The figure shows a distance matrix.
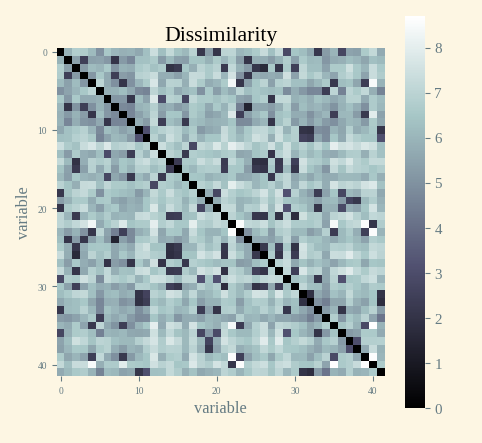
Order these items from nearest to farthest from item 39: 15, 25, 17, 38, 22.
38, 25, 15, 17, 22
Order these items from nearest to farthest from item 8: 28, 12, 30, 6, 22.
6, 30, 28, 12, 22
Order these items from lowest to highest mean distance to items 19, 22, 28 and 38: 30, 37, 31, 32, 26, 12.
37, 30, 26, 32, 31, 12
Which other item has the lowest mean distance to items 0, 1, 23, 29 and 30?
33
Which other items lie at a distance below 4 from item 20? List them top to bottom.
0, 18, 29, 33, 36
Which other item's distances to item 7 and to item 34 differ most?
24
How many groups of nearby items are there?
10
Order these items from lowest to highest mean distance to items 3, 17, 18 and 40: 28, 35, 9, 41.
9, 41, 28, 35
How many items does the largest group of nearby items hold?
8
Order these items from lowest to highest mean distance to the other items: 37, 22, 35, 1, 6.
1, 6, 35, 37, 22
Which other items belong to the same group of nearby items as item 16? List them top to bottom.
6, 9, 13, 27
